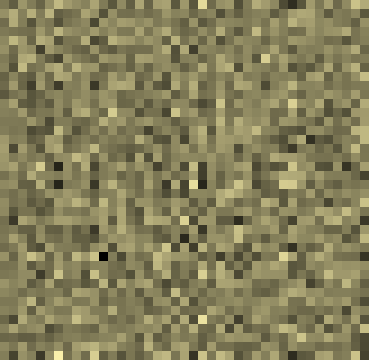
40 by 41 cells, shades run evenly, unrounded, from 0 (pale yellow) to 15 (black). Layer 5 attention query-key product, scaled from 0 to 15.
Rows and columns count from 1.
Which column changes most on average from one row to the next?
33
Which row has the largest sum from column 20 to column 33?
25
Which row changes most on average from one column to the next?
40
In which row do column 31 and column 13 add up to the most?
32
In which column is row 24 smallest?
39
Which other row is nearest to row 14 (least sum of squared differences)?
7
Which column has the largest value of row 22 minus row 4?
19
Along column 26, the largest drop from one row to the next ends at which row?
38
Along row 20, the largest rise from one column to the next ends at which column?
23
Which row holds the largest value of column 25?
29
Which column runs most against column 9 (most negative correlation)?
27
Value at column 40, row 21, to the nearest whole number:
8
